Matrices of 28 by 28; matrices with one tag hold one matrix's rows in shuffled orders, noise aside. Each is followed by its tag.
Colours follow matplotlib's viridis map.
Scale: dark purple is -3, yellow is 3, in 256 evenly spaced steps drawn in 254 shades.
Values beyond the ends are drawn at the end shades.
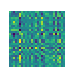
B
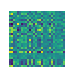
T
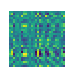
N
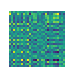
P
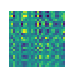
N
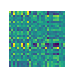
P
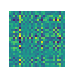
B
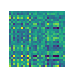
P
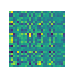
T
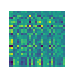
T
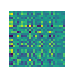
T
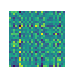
B
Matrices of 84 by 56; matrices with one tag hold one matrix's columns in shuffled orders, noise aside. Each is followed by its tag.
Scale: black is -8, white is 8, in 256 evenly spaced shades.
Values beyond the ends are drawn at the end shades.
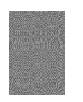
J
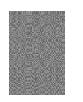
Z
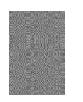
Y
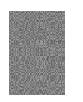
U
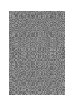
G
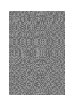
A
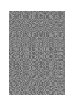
G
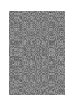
U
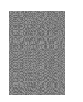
J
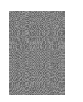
J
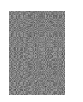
G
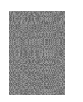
A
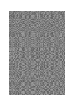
G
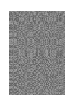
A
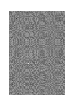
A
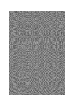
J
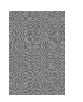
J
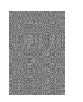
Y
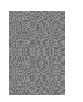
U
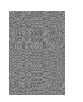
J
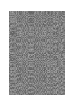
Z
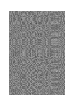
A
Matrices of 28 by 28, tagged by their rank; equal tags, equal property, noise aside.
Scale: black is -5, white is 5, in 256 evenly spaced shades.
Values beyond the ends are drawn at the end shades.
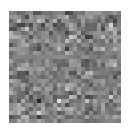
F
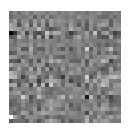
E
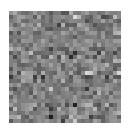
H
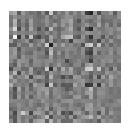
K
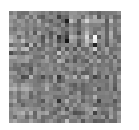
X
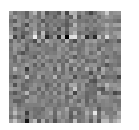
K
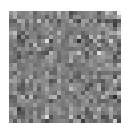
X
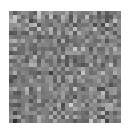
H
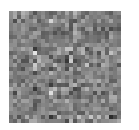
F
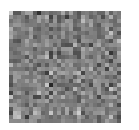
H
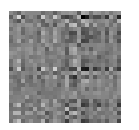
K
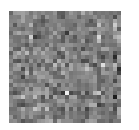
H
